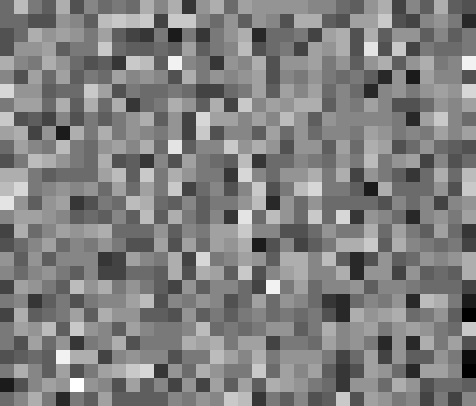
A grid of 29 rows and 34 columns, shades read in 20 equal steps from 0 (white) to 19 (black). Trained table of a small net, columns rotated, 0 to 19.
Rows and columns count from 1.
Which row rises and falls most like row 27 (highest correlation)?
22
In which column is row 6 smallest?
14
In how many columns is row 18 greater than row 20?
17
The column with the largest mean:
30
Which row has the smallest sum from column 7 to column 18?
2
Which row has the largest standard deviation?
27
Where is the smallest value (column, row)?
6, 28
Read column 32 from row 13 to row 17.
6 8 14 8 7
